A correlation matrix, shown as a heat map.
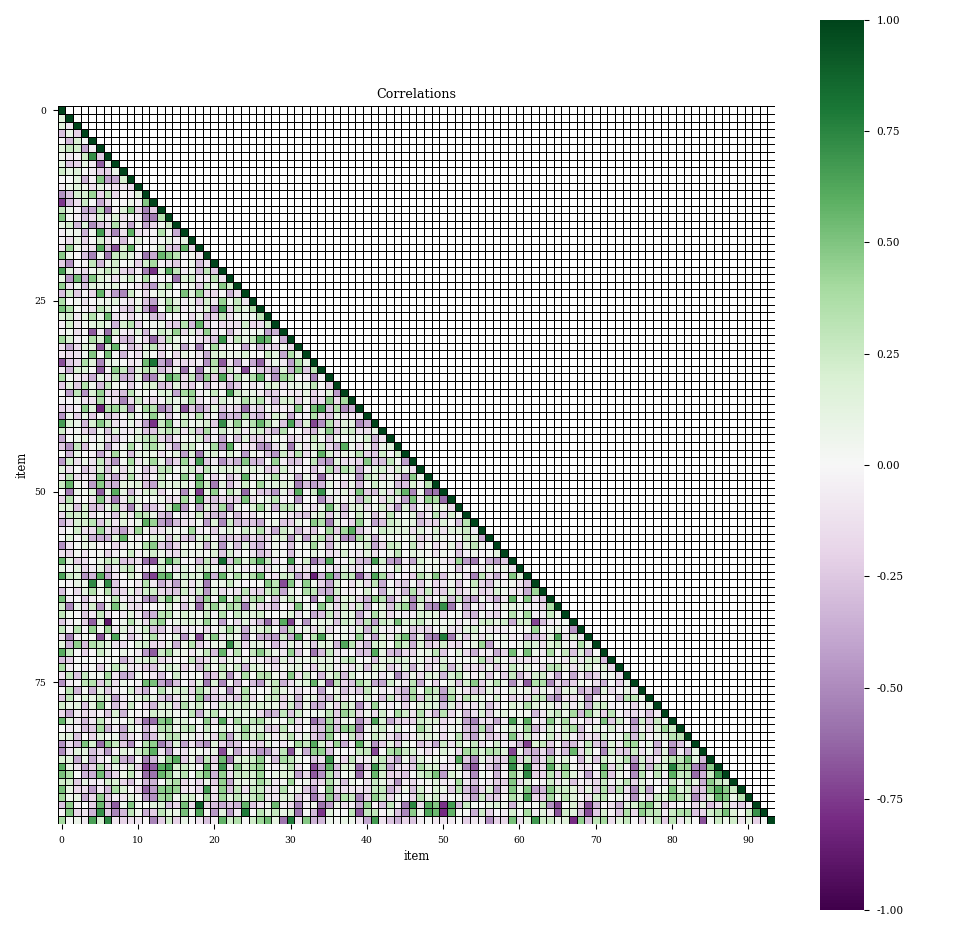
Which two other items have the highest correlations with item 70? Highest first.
22, 37
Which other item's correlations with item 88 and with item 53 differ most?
59
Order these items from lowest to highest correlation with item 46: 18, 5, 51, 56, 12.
56, 5, 12, 51, 18
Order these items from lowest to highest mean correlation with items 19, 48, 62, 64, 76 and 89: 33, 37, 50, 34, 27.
33, 34, 50, 37, 27
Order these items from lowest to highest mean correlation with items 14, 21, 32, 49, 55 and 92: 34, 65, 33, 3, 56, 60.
33, 34, 56, 65, 3, 60
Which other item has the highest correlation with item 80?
86
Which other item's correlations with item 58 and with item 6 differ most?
67
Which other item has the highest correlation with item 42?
35
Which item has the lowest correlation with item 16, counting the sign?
39
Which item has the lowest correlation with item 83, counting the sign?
61
